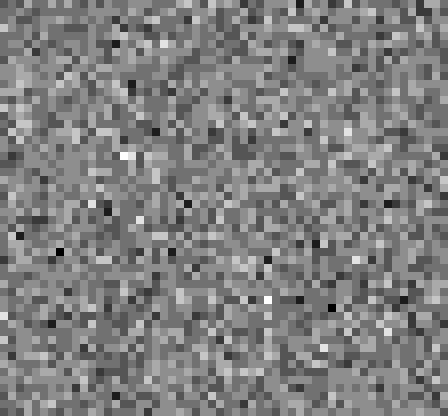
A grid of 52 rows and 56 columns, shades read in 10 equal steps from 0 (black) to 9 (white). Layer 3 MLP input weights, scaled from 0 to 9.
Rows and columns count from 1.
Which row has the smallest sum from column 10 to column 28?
40
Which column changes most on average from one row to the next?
34
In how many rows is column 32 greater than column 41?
18
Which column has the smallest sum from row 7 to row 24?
23
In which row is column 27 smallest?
17
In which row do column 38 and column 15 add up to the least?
6
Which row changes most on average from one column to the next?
26
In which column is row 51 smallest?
31
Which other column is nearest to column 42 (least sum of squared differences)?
50
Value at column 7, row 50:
5
